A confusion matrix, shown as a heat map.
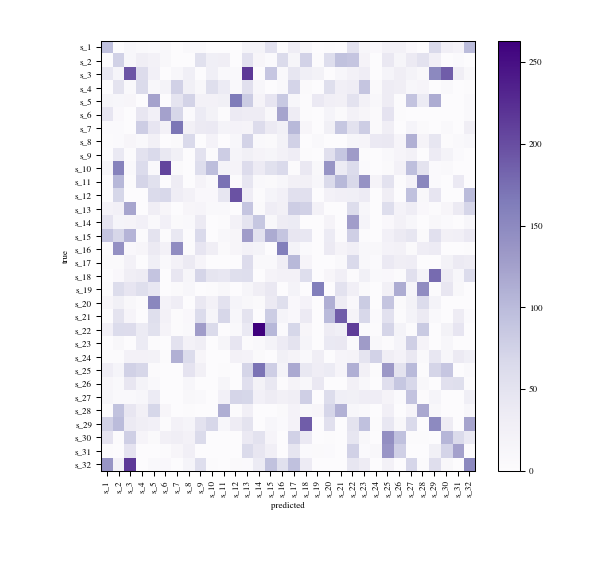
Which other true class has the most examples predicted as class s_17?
s_25
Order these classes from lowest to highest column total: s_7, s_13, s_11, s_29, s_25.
s_11, s_7, s_29, s_25, s_13
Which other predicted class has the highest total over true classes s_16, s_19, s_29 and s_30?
s_2
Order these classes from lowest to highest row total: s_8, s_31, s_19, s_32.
s_8, s_31, s_19, s_32
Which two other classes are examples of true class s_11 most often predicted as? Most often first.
s_28, s_23
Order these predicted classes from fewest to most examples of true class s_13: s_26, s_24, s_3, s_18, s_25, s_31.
s_24, s_26, s_31, s_25, s_18, s_3
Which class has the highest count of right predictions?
s_22
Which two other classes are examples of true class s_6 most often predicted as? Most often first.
s_16, s_7
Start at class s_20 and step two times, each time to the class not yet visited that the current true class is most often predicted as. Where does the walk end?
s_12
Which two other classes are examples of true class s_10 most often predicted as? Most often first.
s_6, s_2
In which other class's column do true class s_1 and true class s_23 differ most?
s_32
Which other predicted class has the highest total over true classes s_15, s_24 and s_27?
s_13
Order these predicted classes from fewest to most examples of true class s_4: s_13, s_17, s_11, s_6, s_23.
s_6, s_11, s_13, s_17, s_23
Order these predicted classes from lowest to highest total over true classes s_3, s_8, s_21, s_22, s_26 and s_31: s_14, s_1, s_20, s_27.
s_1, s_20, s_27, s_14
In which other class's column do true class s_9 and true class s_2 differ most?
s_18
